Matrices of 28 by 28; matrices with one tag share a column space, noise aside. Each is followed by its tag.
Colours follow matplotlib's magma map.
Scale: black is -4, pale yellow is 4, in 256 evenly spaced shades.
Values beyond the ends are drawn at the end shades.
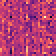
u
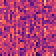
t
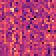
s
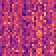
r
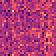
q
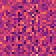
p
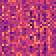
p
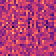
p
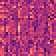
u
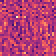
u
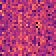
p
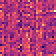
q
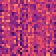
r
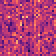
u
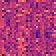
q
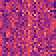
q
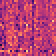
r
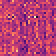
u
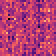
s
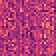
q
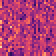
t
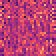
u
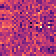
p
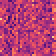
s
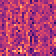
r
